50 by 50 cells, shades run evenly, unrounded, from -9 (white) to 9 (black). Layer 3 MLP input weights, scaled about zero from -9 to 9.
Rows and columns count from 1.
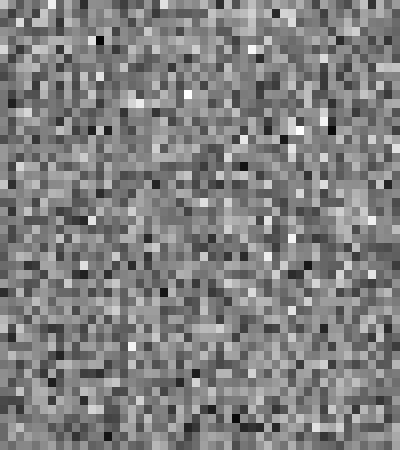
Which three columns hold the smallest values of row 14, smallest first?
41, 37, 21
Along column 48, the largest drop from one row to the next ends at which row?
46
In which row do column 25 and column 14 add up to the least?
43
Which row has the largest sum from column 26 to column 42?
27
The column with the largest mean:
2
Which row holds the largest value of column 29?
29
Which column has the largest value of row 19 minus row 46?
13
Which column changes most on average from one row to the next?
34
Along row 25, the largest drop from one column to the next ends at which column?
12
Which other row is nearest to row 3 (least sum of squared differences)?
44
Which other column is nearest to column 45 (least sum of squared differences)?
19
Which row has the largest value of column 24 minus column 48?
38
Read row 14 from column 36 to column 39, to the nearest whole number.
-2 -6 4 0
